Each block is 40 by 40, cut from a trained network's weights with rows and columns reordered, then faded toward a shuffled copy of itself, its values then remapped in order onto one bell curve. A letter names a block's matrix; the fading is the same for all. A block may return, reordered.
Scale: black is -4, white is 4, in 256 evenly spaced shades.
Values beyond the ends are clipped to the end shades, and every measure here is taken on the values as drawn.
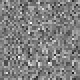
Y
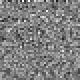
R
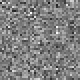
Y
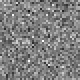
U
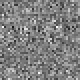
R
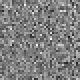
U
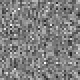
Y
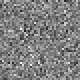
U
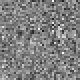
Y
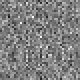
Y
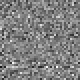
R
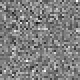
R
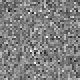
U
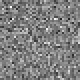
R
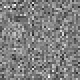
Y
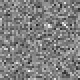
U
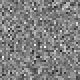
R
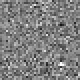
U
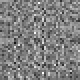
Y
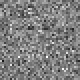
U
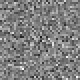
R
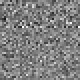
R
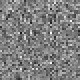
U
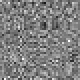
Y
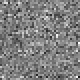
R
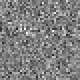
R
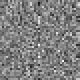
Y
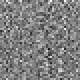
Y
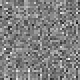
Y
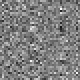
Y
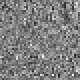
R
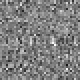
Y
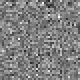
Y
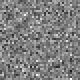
U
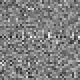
R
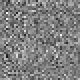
Y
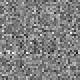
R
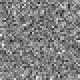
R
